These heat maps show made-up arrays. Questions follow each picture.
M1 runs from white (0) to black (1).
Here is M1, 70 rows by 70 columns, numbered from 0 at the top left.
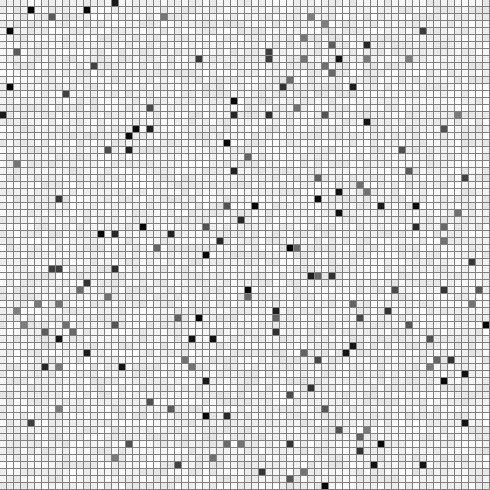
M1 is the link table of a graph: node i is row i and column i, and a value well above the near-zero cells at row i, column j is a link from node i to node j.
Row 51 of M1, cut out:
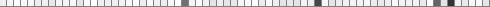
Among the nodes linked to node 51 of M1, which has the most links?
node 45
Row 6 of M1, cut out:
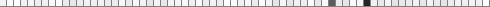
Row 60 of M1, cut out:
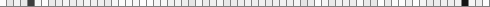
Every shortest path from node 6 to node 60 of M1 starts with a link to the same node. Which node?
node 47
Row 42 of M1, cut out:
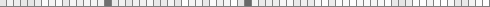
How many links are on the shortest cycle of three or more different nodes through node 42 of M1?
7
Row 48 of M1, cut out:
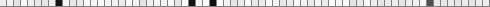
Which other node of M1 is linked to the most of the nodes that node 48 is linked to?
node 52
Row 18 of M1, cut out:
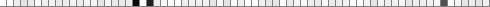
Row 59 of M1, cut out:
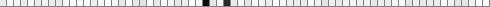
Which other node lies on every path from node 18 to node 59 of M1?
node 63
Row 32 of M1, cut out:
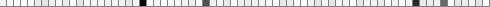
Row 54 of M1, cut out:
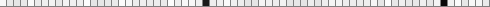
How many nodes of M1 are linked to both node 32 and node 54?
2
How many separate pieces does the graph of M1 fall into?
2
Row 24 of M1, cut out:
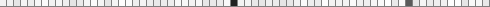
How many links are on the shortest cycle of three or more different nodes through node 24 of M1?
5
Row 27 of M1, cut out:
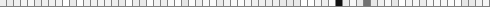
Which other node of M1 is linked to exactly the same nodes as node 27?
node 61
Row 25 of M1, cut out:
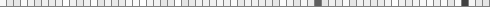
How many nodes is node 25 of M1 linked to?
2
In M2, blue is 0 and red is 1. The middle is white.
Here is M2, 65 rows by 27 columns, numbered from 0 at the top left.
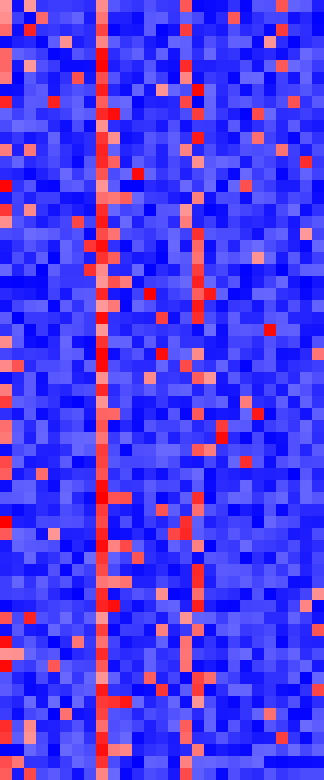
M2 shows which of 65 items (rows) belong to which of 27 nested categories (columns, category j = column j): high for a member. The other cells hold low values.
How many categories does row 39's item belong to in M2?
3
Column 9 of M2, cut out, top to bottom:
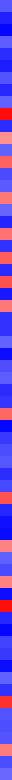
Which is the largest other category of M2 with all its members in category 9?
10
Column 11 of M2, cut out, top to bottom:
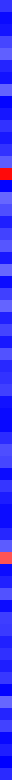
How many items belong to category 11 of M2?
2
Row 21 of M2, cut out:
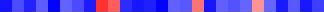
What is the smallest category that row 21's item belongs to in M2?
21
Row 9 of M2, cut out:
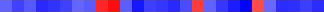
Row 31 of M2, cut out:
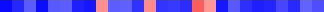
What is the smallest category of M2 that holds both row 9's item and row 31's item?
16
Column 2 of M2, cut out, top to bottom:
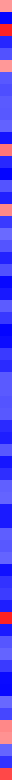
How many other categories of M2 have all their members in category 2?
1
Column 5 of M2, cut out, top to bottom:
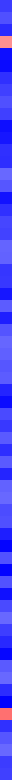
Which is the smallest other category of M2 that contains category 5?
22
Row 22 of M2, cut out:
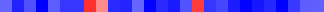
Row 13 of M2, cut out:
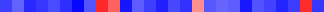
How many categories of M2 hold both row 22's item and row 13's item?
2
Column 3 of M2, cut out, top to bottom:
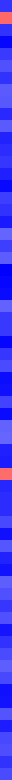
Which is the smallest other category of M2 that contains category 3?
0
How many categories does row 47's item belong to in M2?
2
